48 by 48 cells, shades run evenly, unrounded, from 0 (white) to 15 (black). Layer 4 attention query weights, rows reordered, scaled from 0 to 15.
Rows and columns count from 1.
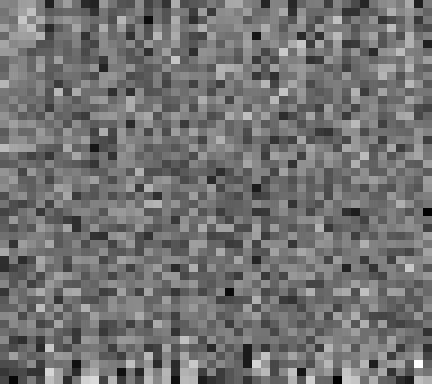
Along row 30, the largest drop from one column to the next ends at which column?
13
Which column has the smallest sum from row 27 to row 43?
22
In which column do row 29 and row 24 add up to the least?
8
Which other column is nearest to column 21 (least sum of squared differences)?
10
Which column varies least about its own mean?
27
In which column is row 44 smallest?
6
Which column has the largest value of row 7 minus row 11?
30
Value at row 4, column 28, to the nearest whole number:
7
